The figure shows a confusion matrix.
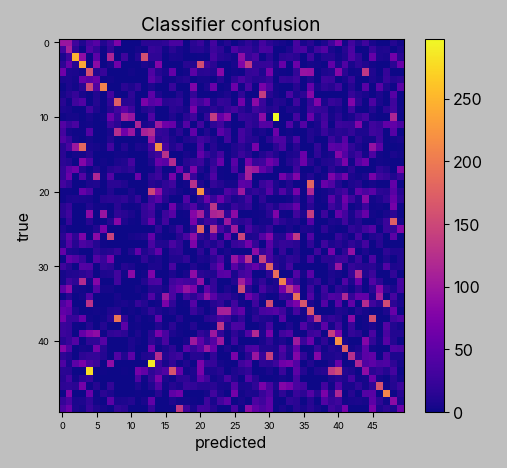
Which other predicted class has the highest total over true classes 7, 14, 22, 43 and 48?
13
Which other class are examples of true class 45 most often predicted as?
14
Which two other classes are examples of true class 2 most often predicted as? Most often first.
12, 7
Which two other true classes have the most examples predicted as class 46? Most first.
34, 33
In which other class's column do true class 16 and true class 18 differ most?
5
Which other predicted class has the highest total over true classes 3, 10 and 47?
31
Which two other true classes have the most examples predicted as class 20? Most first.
25, 3
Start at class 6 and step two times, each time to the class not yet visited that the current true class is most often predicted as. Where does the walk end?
44
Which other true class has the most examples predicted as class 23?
38
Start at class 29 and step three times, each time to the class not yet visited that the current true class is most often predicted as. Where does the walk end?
36
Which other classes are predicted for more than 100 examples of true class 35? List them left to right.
4, 30, 44, 47
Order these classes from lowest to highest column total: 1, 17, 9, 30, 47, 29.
9, 17, 47, 29, 1, 30
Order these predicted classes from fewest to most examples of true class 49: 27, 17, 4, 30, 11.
11, 4, 30, 27, 17
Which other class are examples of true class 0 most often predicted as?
1
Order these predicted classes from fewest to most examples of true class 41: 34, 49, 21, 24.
24, 49, 34, 21
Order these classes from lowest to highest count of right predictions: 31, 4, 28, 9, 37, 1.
9, 28, 1, 37, 4, 31
